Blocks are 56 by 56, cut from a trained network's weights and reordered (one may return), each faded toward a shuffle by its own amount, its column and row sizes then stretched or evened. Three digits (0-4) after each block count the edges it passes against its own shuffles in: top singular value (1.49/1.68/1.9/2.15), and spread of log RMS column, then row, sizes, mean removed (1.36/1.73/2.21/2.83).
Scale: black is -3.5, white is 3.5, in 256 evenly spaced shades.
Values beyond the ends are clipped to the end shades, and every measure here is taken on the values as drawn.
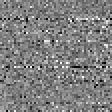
1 0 3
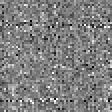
0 1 2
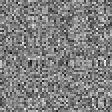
4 1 0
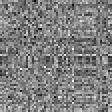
4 2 0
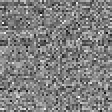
3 0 0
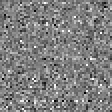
0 2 2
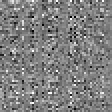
3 4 1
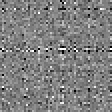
3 3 2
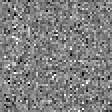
0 3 0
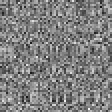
4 0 1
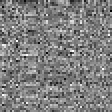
2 2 1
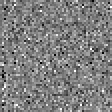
0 1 0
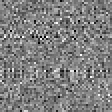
3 0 2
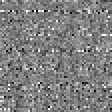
0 0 3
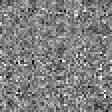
1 1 2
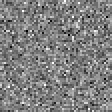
0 0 1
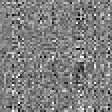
3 3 2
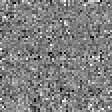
0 2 2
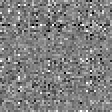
1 2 3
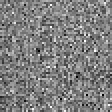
1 0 0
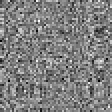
3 1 1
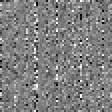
1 4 1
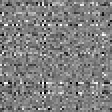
3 2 4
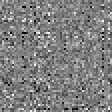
1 3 2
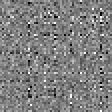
3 3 2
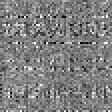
1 0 4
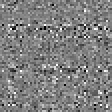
3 3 3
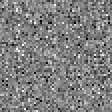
0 2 0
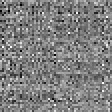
3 3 1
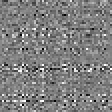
4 2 4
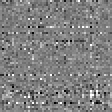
0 2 4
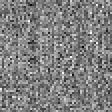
2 0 0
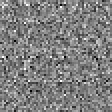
1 1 1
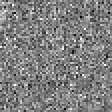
2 0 1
